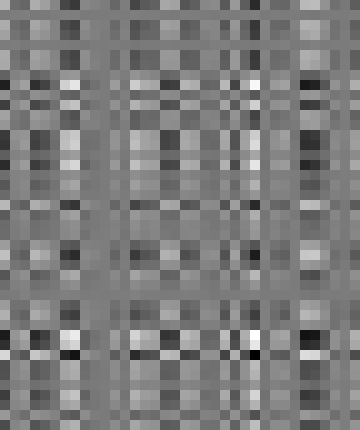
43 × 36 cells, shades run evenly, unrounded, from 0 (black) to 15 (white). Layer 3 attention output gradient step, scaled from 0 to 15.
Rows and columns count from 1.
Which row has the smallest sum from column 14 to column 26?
36
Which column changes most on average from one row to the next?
26
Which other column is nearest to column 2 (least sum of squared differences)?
34
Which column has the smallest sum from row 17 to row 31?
32
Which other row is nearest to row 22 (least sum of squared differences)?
16
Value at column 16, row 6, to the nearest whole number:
6
